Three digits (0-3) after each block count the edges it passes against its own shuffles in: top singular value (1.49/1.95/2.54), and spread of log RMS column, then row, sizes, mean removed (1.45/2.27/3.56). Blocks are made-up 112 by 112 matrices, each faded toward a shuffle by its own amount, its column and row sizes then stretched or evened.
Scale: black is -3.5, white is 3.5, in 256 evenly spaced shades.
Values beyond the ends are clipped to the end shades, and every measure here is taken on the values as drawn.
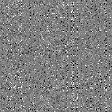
2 2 1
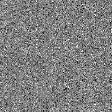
0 2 0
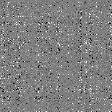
0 2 2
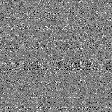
2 0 2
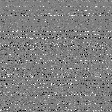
0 0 3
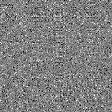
2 0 1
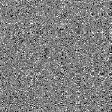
2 1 1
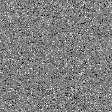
0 1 1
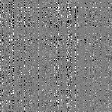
1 3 2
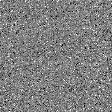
0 1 0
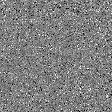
0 0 1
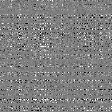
1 2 3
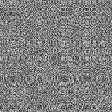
3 0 1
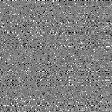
3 0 2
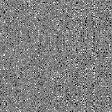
2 2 1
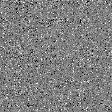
0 1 1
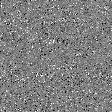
0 0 1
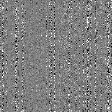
0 3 0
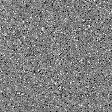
0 0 1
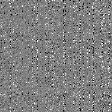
0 3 1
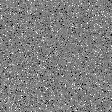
0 0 0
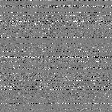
0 0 3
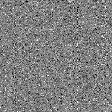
2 1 0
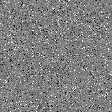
1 0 0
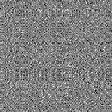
3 0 1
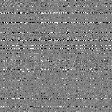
3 1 3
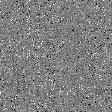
0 1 0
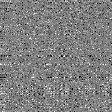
2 0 2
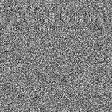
2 0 1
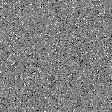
1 0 0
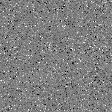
0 0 1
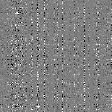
1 3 2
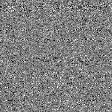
0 1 2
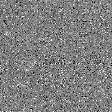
1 1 1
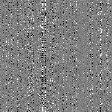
2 3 0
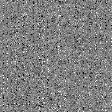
0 2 0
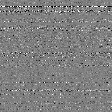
2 0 3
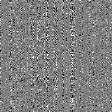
2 3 1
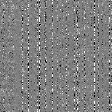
3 3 0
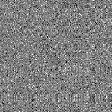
3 1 0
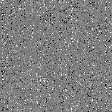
0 2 0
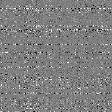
1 2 3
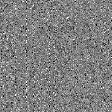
2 2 0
